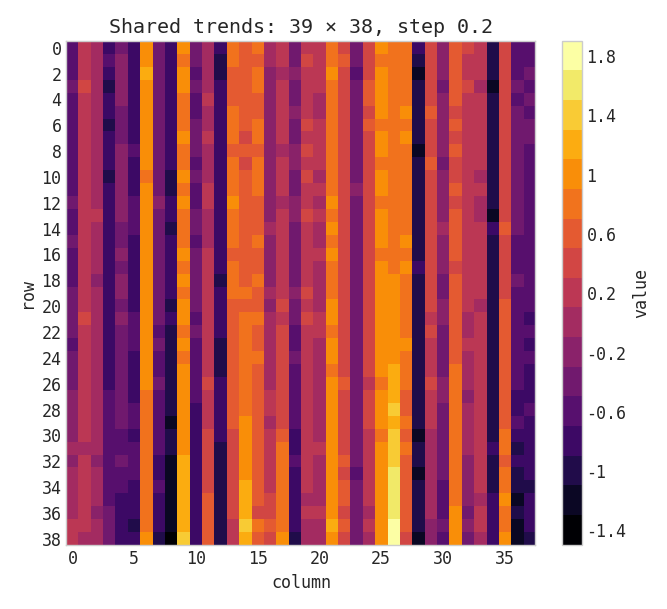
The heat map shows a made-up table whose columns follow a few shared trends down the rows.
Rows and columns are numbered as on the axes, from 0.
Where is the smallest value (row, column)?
38, 8
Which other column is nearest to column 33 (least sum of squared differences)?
1
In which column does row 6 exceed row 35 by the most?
36
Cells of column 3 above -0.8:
13
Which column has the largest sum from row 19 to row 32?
26
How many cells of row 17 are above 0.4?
9
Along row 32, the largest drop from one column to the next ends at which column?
10
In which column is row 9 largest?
6
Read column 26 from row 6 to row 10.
0.8 0.8 0.8 0.8 0.8
